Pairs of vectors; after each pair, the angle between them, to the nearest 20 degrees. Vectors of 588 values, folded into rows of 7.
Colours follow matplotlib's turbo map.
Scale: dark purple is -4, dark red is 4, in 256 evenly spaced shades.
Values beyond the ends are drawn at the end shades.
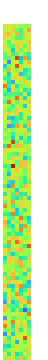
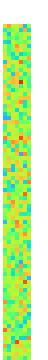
100 degrees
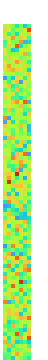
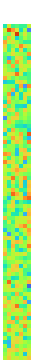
100 degrees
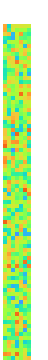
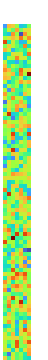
140 degrees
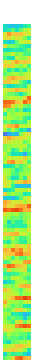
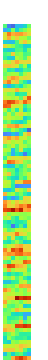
20 degrees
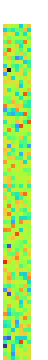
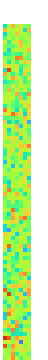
140 degrees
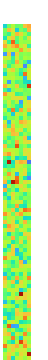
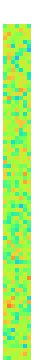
100 degrees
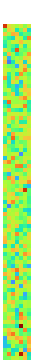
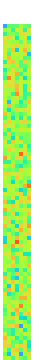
140 degrees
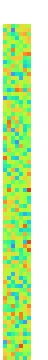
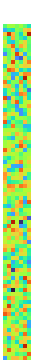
100 degrees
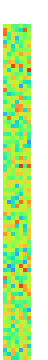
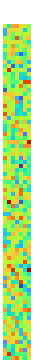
140 degrees
